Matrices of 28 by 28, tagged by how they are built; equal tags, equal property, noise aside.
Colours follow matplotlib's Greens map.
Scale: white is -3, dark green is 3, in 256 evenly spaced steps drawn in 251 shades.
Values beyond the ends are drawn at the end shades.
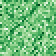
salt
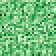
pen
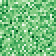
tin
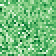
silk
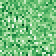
silk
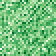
salt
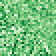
silk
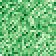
salt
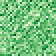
salt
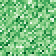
salt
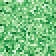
tin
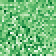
silk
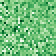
silk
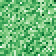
salt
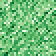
salt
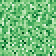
pen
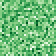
tin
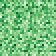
pen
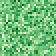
tin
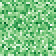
pen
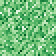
salt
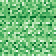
pen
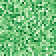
tin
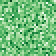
tin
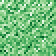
salt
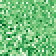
silk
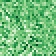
silk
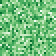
tin
